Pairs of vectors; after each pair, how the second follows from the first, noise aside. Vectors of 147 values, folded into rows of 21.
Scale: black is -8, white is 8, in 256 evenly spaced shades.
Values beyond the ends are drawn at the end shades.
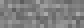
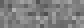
negated.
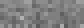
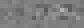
reversed, partly zeroed.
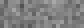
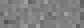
reversed, partly zeroed.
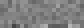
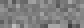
negated.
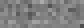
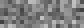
wrapped around, negated, scaled up.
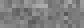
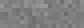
shrunk.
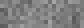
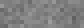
shrunk.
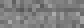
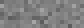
reversed, partly zeroed.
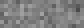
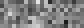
wrapped around, negated, scaled up.
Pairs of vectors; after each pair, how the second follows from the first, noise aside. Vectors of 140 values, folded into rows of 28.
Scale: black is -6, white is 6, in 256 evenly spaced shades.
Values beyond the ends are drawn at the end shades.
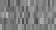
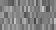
wrapped around, negated.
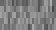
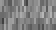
reversed.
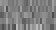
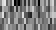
reversed, negated, scaled up.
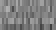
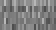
reversed, negated.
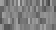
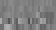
negated, partly zeroed.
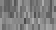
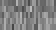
reversed, negated.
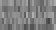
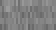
reversed, negated, shrunk.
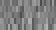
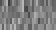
reversed, negated.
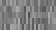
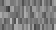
shuffled.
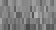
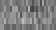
wrapped around, negated.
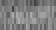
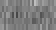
negated, partly zeroed.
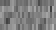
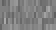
reversed, negated, shrunk.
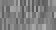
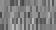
reversed, negated.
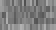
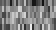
reversed, negated, scaled up.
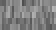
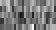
reversed, negated, scaled up.
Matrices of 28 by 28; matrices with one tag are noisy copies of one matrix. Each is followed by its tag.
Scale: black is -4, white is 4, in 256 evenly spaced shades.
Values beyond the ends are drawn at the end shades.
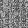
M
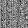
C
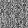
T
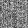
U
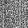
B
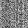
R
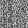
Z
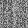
Z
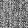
M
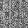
M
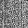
B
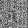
U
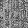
M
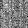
M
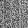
B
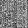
U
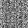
R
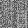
U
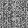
Z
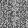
Z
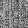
M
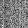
B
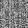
M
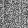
B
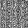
C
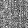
M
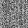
R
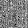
U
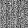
C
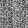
Z
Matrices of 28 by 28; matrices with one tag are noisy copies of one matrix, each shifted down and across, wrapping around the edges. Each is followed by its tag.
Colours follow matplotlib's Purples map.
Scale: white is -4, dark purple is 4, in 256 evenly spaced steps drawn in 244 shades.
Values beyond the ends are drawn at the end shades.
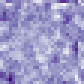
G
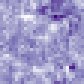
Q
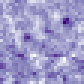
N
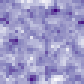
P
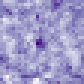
N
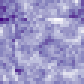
Q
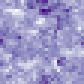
Q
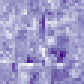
G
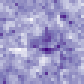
Q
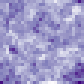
Q
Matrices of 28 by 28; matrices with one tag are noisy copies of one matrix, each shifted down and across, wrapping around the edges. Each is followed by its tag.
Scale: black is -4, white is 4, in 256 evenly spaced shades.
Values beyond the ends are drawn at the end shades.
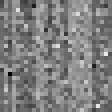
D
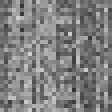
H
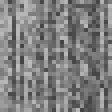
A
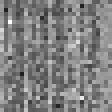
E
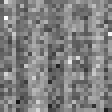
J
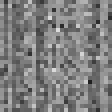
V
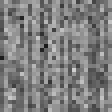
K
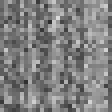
D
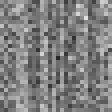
V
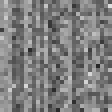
V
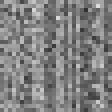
V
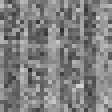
J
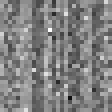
V
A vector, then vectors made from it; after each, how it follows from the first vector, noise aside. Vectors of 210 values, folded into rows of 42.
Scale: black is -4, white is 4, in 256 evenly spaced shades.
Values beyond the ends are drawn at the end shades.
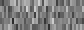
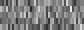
reversed, negated.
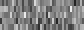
reversed, negated.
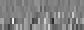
negated, partly zeroed.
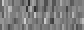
negated, partly zeroed.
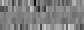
reversed, partly zeroed.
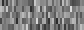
reversed, negated.
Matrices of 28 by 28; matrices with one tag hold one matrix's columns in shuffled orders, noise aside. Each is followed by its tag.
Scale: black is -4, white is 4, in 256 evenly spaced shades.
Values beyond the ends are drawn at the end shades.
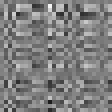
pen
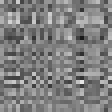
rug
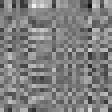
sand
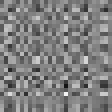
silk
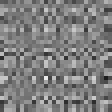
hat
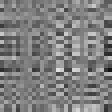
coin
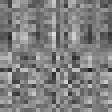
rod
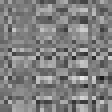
hat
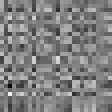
silk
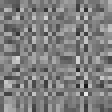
silk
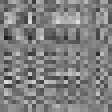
rug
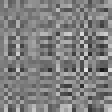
coin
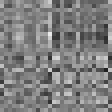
rod
